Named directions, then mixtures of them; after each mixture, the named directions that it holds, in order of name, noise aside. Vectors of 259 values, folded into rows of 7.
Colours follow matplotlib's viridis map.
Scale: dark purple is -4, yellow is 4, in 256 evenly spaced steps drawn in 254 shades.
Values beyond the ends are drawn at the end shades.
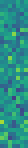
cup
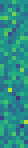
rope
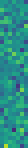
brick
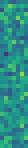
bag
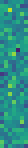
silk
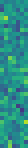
bag, cup, rope.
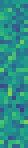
cup, rope, silk.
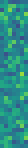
bag.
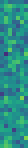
bag, brick.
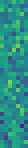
bag, cup, silk.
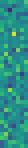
bag, cup, silk.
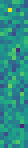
rope, silk.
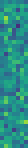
bag, brick, rope.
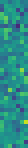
bag, cup, rope.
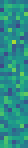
bag.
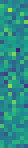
silk.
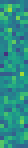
bag, silk.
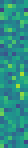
bag, brick.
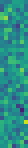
bag, cup, rope.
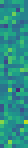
brick, cup, rope.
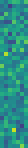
bag, brick, rope.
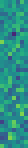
cup.
